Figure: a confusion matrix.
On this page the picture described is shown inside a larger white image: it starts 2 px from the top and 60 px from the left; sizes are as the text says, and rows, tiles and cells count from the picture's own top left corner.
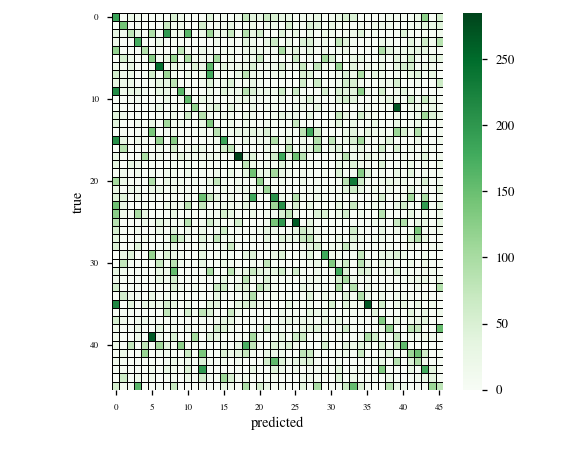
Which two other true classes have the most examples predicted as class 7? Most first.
2, 13
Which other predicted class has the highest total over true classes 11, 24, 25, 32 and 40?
39
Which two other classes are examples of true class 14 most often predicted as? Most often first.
27, 5
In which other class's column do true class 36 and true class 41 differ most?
42
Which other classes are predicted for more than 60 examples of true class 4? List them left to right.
0, 9, 23, 37
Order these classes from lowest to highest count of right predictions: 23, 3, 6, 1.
1, 3, 23, 6
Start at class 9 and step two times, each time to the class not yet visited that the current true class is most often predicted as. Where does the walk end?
43
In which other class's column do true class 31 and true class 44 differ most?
8
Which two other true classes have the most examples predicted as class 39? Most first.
11, 14
